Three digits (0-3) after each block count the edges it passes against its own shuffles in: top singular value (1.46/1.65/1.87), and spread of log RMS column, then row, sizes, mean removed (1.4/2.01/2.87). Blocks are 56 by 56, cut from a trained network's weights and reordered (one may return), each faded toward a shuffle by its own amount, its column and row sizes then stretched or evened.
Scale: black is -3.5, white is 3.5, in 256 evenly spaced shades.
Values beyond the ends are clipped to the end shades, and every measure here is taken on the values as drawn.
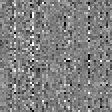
3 3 1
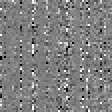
0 3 1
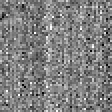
2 1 0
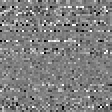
1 0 3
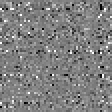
0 1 2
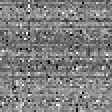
3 1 0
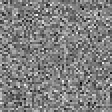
2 0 0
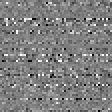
1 0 3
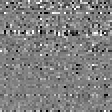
2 1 3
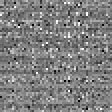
0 1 1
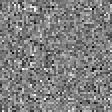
1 1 1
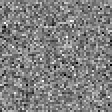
0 0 1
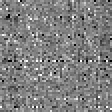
1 0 2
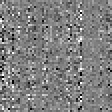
1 3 1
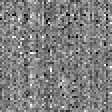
2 1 1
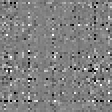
0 2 2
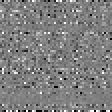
1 1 3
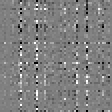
3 3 2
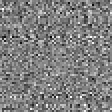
3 0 2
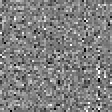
1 2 0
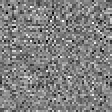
3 1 1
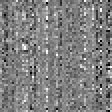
3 3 0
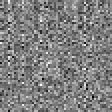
3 2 0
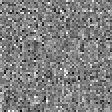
2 1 1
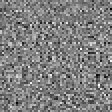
3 0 2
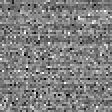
1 0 0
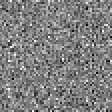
0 1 1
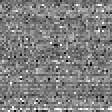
2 0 1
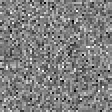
0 0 0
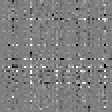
2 2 2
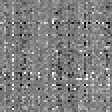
3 2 2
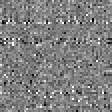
0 0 2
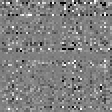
1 2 3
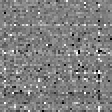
0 1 2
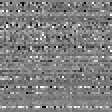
1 0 3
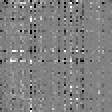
2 3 2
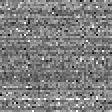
3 0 1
